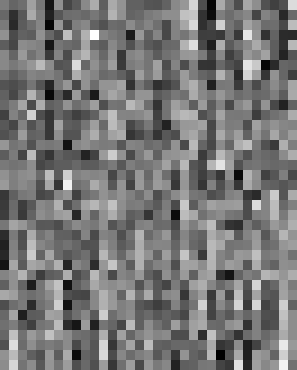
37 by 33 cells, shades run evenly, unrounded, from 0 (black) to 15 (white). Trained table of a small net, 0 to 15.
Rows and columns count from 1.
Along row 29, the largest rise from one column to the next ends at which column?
29
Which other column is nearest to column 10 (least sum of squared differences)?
5
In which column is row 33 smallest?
9
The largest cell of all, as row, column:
4, 11
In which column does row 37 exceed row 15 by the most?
8
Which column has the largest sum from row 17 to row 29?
21
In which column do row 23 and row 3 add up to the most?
33
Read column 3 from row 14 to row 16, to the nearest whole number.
9 7 4
